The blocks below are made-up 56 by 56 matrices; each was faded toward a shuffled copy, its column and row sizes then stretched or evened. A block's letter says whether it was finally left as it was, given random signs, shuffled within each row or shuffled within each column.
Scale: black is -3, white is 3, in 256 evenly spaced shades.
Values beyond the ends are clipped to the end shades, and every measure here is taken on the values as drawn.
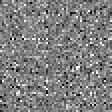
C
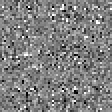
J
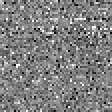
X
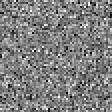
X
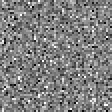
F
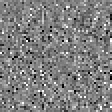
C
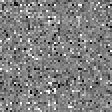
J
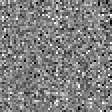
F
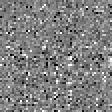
C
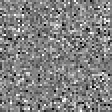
J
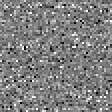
X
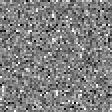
X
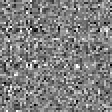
C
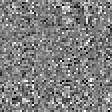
C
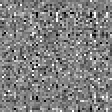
C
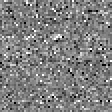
X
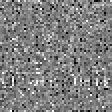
C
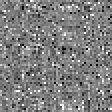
C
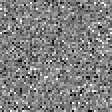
X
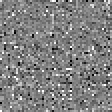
J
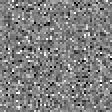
C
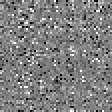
C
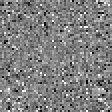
C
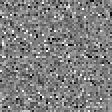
X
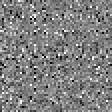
C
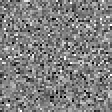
X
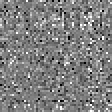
C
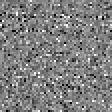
X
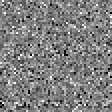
X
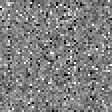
F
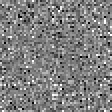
J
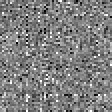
C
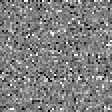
X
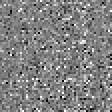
J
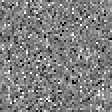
F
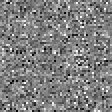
C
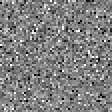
X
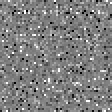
X
